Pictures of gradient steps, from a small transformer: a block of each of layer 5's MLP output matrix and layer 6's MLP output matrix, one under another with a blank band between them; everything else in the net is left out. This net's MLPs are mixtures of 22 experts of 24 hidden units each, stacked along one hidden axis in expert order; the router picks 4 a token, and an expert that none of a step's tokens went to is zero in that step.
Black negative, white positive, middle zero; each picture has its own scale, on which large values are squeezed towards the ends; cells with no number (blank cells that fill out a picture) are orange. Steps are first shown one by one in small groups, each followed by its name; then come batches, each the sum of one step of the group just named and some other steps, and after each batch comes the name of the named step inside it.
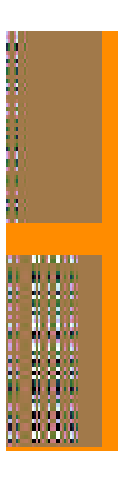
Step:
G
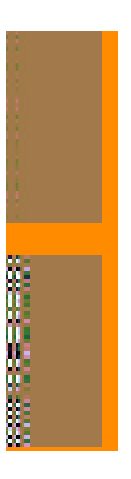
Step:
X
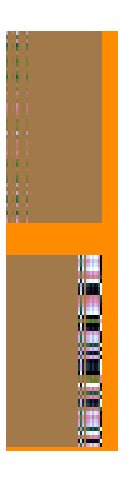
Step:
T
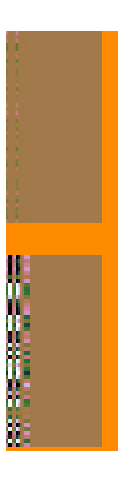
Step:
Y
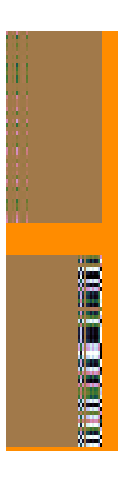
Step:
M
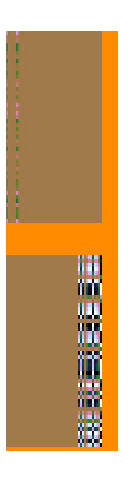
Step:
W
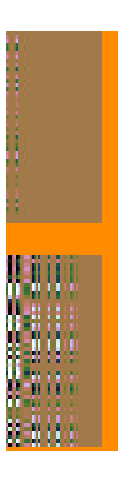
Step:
Y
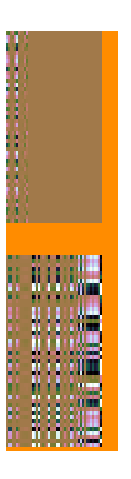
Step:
T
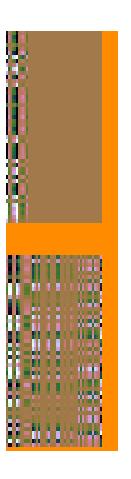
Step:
Y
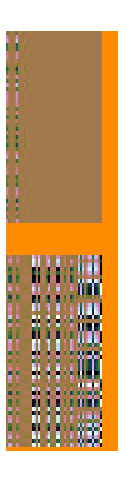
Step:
W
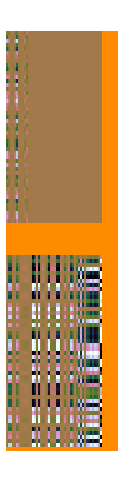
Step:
M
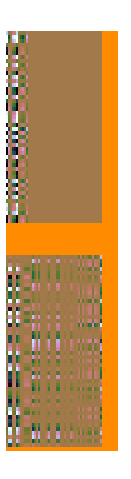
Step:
G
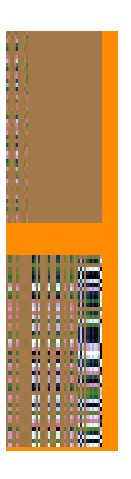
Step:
M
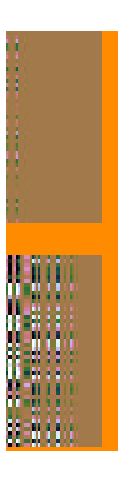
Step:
Y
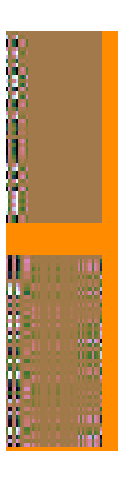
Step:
Y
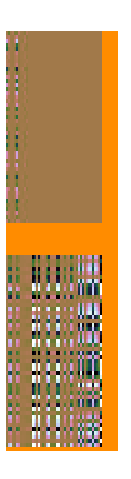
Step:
W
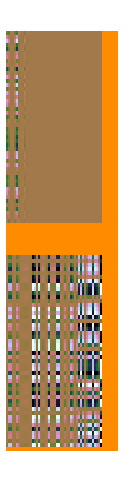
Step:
W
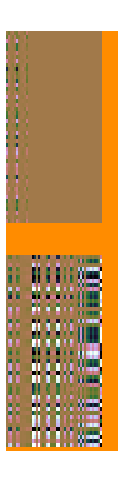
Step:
M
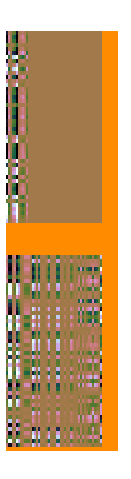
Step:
Y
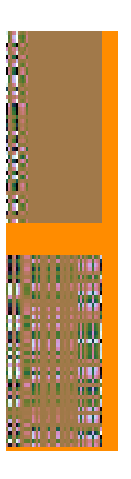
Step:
Y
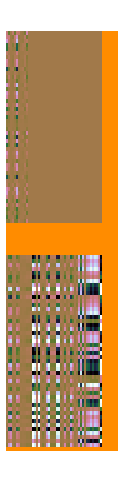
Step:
T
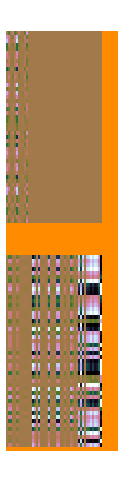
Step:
T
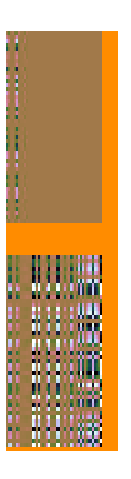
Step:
W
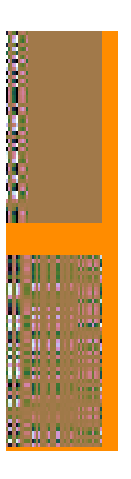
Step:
Y
